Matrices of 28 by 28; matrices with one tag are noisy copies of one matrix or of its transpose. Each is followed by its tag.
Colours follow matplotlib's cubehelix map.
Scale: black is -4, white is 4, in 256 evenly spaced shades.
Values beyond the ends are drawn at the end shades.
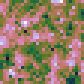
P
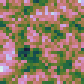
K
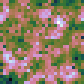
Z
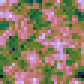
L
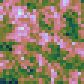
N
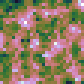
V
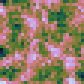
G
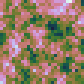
K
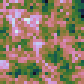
N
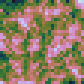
V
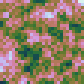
K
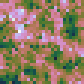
N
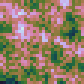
N
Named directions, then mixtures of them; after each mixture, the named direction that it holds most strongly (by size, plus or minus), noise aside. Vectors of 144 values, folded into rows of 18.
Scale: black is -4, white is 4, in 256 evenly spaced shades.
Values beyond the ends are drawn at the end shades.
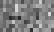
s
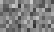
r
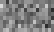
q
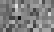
s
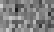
s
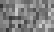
s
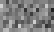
q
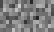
r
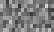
q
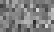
q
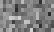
s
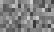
r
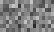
r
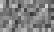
q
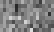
s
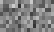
r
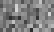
s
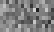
q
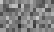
r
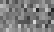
q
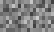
r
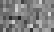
s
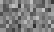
r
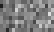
q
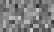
s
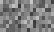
r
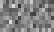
r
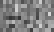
s
